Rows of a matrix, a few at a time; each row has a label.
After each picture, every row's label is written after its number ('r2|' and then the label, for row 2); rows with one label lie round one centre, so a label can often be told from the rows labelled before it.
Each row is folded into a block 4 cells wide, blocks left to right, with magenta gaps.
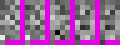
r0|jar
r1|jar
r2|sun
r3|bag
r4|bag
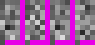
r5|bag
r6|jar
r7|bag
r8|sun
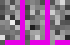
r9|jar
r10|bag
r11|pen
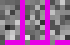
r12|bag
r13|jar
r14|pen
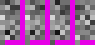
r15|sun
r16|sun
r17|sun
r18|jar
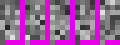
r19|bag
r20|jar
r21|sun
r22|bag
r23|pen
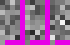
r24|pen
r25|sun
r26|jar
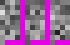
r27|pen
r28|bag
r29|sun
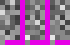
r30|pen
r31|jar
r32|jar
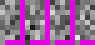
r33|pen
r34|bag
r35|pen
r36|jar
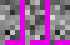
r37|sun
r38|pen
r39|sun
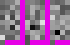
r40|jar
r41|bag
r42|sun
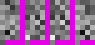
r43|sun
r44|jar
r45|jar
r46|sun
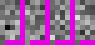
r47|bag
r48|pen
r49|jar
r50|sun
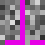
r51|jar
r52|pen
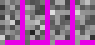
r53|jar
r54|sun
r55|pen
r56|pen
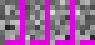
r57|bag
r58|jar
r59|pen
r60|pen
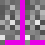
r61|jar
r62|jar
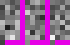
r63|bag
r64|pen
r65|jar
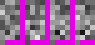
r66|pen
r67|bag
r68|sun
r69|sun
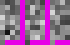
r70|sun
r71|bag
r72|pen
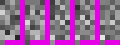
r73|pen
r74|bag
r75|jar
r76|jar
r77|jar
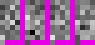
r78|jar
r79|sun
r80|jar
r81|bag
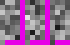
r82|pen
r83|sun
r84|bag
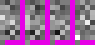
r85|sun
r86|sun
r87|sun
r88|jar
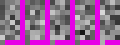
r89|jar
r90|bag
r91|pen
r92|sun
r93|pen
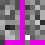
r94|bag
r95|jar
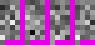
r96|jar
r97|sun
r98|pen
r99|jar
